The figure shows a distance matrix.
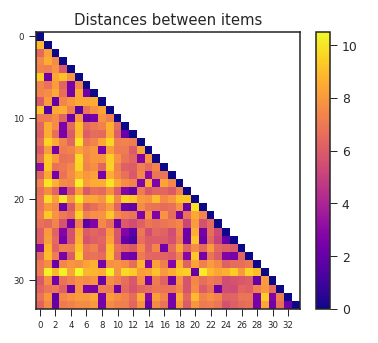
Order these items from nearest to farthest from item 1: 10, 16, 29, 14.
10, 14, 16, 29
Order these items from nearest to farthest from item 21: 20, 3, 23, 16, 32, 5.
3, 23, 16, 32, 5, 20
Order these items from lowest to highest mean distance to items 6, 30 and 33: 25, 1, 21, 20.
25, 21, 1, 20
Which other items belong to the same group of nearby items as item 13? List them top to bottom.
15, 18, 22
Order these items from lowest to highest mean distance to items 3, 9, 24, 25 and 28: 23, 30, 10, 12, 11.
12, 11, 30, 23, 10
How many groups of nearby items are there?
7
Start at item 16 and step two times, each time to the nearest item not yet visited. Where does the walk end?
0
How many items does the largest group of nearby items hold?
8
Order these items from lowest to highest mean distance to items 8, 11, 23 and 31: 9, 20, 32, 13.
32, 13, 9, 20
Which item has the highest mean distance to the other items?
29
